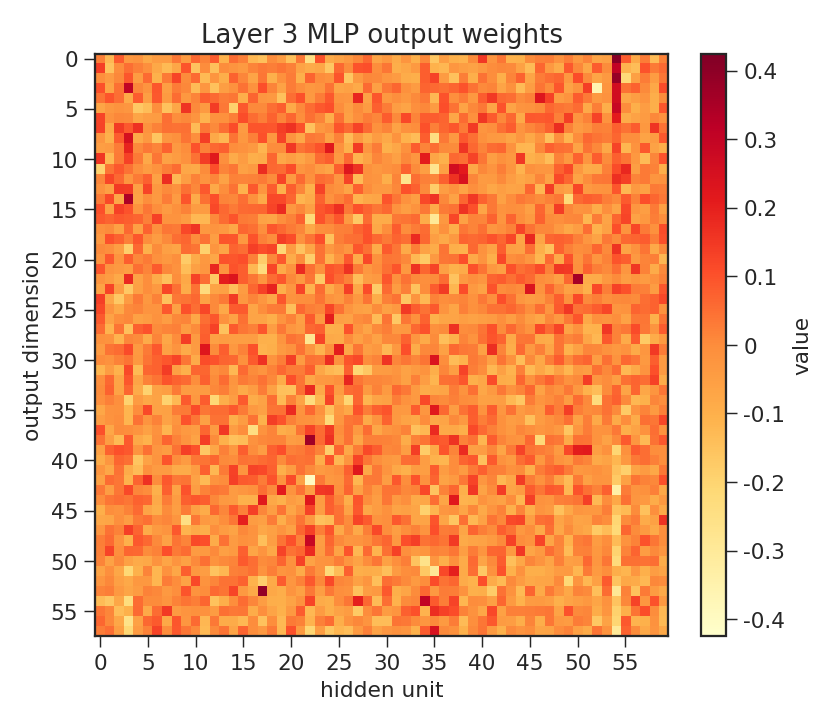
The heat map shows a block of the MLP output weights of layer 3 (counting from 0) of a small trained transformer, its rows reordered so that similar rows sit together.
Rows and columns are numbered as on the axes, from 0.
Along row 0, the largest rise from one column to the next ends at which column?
54
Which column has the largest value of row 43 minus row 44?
19
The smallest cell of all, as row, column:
42, 22
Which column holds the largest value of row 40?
27
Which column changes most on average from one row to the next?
35
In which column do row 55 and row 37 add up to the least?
16
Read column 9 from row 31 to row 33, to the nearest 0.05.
-0.1 0.05 -0.05
